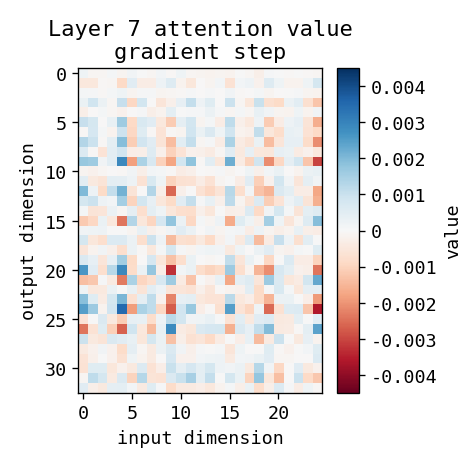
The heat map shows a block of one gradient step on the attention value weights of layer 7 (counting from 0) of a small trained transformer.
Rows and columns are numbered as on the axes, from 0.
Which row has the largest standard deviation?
24
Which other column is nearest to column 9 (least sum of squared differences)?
19
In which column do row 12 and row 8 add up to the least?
9
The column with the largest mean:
4
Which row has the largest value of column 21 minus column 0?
26
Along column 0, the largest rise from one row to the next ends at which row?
27
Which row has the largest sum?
31
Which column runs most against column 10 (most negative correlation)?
17
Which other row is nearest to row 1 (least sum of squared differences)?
28
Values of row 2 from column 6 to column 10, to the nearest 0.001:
0 0 0 0 0
